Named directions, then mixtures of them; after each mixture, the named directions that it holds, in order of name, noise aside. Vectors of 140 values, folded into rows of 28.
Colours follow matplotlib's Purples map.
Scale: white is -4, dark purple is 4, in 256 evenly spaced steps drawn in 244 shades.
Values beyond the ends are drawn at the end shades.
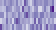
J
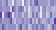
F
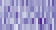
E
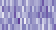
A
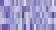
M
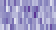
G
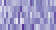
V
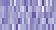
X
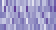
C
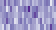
G.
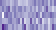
A, F, M.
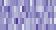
J, M, V.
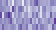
F.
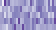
M, V.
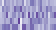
A, M, V.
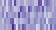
G, V, X.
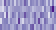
J, V, X.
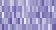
A, F.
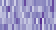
A, E, J.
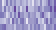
C.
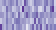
J.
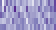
C.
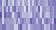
C, E, F.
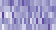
A, F, M.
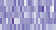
J, X.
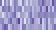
A.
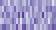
C, M, V.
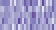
X.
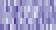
G.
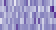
J, V, X.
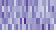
A, X.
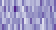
A, C.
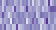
C, F, X.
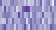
C, G, M.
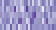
C, G, X.
